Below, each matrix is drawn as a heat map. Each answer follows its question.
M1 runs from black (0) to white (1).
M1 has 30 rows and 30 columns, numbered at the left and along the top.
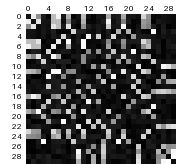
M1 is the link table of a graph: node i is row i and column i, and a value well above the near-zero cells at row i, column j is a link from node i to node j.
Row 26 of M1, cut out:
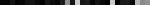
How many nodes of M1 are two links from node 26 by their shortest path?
3
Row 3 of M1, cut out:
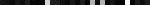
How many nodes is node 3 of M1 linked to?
4
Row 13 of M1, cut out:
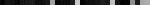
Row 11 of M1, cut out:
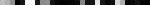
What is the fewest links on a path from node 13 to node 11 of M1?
4
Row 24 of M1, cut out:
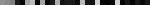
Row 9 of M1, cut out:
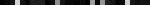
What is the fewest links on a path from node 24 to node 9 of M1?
2
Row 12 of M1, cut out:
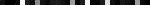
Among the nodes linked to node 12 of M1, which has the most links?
node 27
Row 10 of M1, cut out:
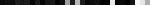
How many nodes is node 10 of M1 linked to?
6
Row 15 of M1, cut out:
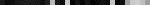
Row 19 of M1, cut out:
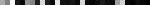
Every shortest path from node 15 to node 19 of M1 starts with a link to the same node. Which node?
node 25
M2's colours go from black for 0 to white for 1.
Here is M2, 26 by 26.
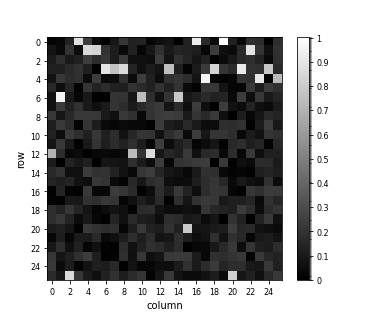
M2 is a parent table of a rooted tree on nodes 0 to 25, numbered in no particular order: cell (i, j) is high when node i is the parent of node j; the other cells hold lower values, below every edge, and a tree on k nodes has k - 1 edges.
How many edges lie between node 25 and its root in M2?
6
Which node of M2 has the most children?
3
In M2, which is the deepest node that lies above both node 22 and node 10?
6
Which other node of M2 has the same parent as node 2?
20
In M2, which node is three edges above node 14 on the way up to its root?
0
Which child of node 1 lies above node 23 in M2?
4
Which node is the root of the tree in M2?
12
